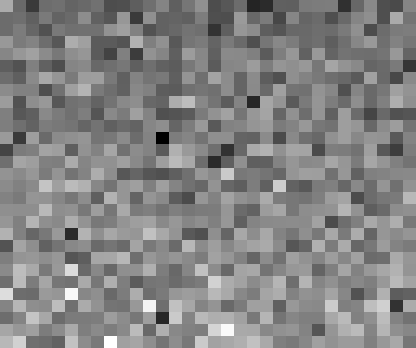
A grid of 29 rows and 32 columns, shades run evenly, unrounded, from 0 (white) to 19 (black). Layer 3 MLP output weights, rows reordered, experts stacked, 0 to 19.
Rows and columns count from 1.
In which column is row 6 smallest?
26
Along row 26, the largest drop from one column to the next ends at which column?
32
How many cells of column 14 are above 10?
15
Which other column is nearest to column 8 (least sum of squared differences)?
5
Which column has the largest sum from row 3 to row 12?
13
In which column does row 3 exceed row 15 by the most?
18
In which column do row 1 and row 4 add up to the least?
1
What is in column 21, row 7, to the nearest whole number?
12
